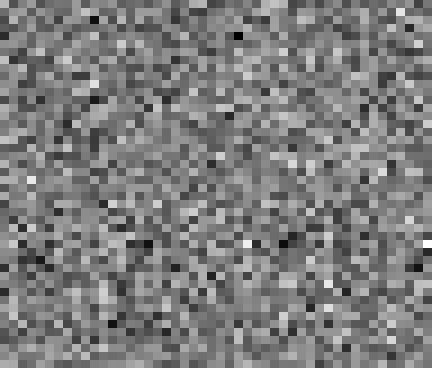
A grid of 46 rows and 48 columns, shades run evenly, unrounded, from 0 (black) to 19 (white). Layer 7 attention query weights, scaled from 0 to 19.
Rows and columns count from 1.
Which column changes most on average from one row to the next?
47
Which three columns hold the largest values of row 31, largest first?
48, 28, 2
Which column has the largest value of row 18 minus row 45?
44
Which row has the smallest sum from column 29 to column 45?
31
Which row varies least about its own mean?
24
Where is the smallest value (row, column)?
5, 27
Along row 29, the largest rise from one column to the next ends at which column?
4
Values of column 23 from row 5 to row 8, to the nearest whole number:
9 7 6 12
